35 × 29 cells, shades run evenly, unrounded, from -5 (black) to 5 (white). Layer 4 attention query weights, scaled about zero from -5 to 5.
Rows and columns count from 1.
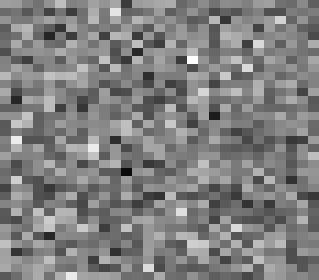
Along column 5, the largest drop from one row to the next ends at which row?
30
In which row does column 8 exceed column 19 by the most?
29
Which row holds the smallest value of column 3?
8
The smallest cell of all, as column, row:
12, 22
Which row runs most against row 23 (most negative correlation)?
13
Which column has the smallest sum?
20
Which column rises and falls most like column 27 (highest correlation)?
3
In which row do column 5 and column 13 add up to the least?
5
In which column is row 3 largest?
26
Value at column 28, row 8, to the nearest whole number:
0
